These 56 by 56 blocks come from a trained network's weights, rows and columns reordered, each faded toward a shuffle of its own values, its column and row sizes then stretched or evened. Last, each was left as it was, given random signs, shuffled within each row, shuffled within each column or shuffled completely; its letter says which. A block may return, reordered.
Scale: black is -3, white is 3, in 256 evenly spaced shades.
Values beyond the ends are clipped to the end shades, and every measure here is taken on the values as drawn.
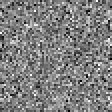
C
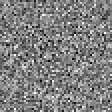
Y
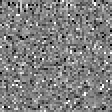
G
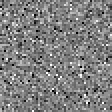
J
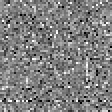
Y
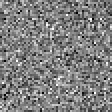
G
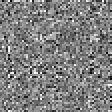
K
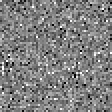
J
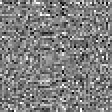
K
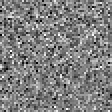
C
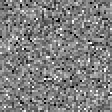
J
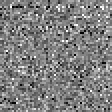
G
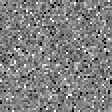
J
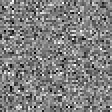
K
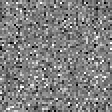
K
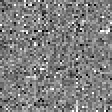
Y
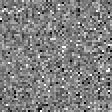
C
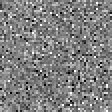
C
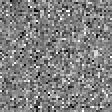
Y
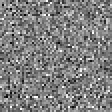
G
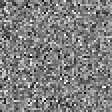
Y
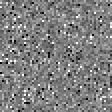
C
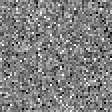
J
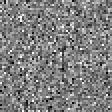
C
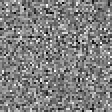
Y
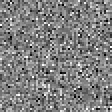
C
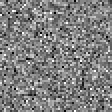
J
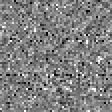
G
